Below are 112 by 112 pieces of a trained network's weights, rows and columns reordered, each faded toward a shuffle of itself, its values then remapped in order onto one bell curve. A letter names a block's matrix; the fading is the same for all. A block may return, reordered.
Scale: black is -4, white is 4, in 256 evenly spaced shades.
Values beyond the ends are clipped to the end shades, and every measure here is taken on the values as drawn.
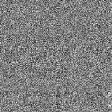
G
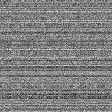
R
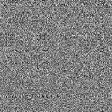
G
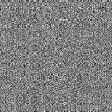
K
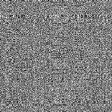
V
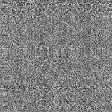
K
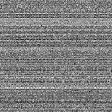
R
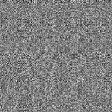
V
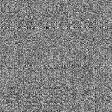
K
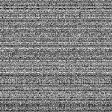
R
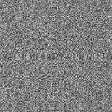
K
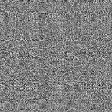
V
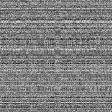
R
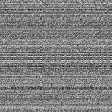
R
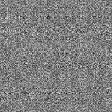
V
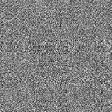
G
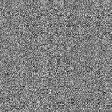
K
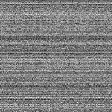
R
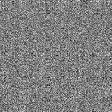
K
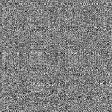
V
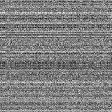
R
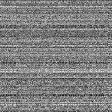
R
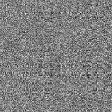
G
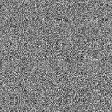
G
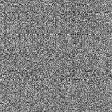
K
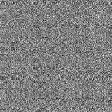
K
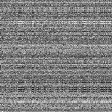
R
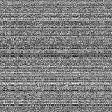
R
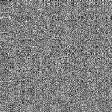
V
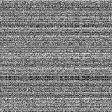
R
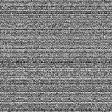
R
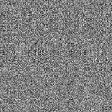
G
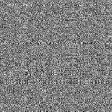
V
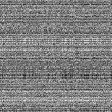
R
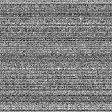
R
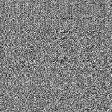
G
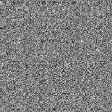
K
